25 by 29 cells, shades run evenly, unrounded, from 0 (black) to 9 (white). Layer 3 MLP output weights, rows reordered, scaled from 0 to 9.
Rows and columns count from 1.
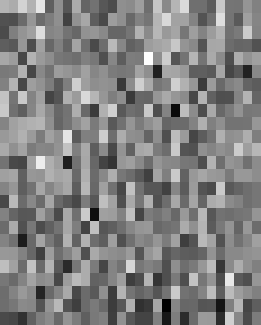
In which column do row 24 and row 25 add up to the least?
19
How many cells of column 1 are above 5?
9
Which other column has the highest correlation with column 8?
12
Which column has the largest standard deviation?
25
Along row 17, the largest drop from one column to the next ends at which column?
11
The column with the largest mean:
20
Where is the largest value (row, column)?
5, 17
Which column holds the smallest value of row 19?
3
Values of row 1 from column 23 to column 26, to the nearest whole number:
4 3 7 4
